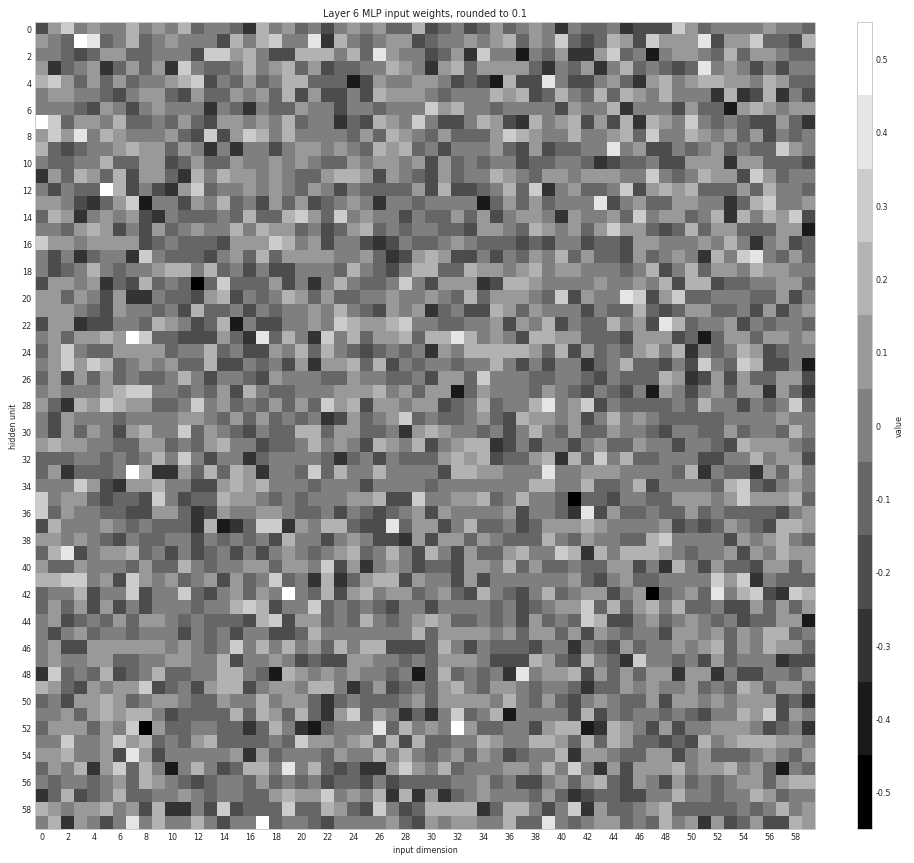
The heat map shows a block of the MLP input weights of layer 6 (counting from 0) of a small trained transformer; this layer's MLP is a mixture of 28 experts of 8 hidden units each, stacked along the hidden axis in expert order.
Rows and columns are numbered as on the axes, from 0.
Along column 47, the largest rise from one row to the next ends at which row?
43
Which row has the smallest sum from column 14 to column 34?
56
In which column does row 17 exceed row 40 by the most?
55
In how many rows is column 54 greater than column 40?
26
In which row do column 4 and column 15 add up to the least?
22
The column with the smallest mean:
59
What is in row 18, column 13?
0.2
